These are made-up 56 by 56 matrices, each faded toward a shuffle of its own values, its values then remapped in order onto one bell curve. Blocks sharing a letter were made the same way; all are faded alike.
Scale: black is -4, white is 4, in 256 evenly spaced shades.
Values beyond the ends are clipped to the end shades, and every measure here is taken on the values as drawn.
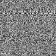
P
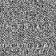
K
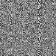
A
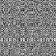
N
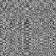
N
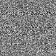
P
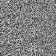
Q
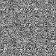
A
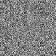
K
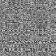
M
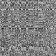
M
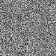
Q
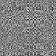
N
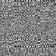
M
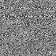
P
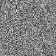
Q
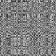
N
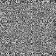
A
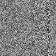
Q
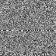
P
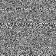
P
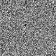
Q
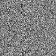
Q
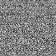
P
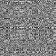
M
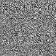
A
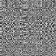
N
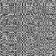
N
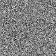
Q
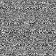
P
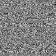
P
